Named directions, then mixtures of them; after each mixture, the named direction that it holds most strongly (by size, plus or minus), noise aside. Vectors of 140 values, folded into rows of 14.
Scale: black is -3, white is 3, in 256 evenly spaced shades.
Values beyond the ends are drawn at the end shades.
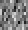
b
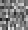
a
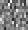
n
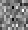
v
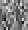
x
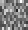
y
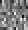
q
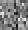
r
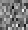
v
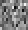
b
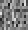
n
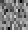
y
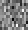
v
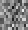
v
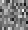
y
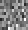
a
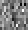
v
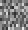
a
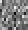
b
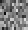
y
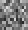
x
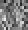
x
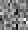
r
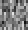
b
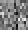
r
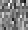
n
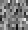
n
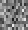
v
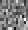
q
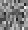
x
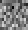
v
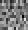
q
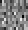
q
